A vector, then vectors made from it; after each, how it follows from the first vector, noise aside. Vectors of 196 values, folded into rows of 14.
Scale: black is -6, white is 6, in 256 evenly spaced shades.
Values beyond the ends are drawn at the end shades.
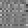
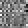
scaled up.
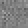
wrapped around, negated, shrunk.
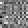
reversed, scaled up.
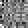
wrapped around, negated, scaled up.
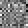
scaled up.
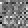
reversed, scaled up.
